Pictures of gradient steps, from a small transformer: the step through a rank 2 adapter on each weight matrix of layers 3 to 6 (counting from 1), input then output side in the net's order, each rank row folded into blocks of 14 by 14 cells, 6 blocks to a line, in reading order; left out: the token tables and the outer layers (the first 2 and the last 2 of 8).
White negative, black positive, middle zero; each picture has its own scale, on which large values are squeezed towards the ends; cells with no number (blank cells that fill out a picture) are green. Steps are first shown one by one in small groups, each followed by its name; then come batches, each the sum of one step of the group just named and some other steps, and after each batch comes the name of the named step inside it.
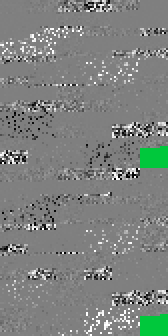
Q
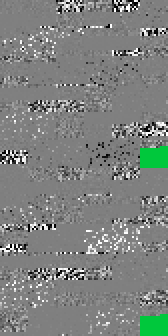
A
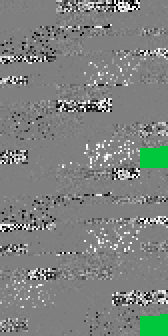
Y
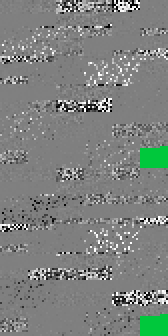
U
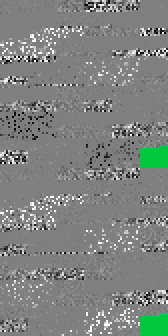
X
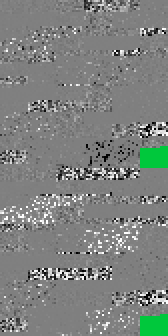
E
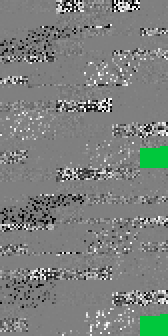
U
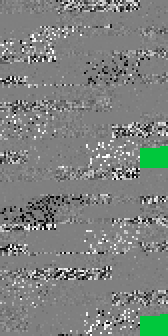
Q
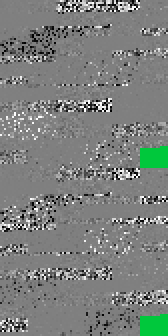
Y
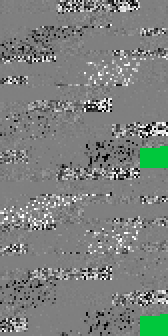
E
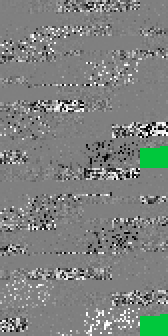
Q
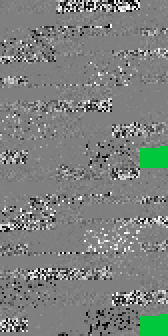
Y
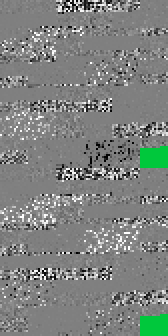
E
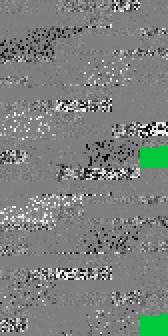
E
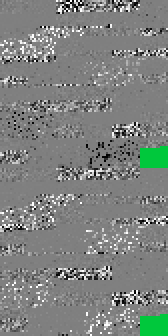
X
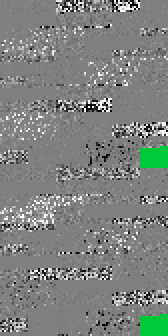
E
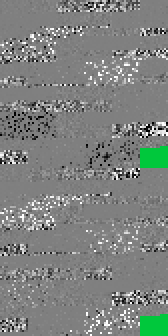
X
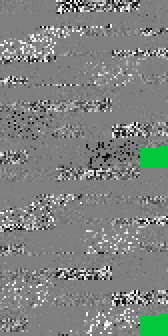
X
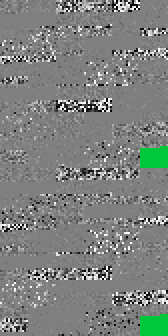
U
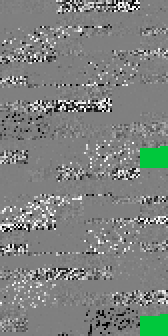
Y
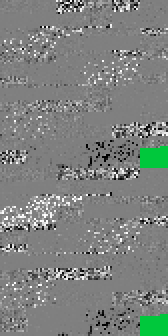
E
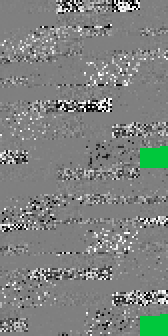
U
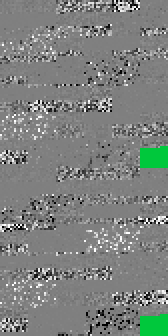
U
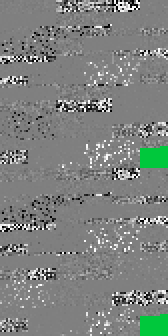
Y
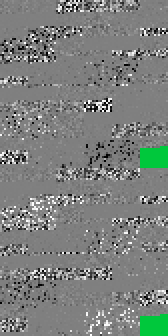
X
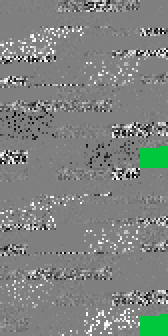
X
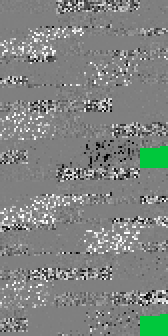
E
